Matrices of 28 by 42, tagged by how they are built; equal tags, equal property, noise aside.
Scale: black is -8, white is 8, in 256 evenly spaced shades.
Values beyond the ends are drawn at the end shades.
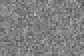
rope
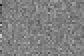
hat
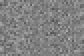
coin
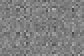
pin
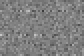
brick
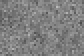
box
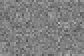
pin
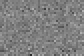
brick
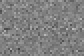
brick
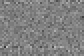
brick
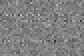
brick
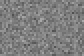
coin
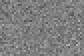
rope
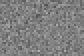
rope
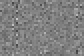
hat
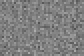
coin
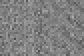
coin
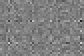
pin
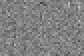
hat
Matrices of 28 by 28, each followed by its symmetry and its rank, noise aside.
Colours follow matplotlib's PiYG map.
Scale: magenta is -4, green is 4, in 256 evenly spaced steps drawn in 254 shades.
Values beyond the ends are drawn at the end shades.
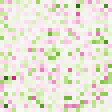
symmetric, rank seven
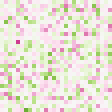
antisymmetric, rank six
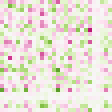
no symmetry, rank five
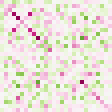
symmetric, rank seven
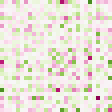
symmetric, rank five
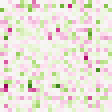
antisymmetric, rank six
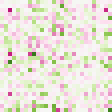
no symmetry, rank seven
